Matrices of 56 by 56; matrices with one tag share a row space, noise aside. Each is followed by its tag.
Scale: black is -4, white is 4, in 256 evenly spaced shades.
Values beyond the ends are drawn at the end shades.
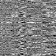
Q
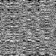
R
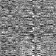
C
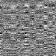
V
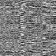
Q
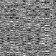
R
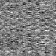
R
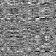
R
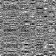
V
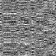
V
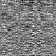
C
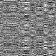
V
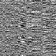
Q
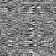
C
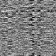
C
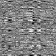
C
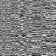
Q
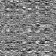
R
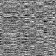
V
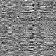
C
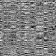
V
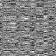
V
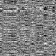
V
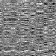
V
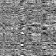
Q
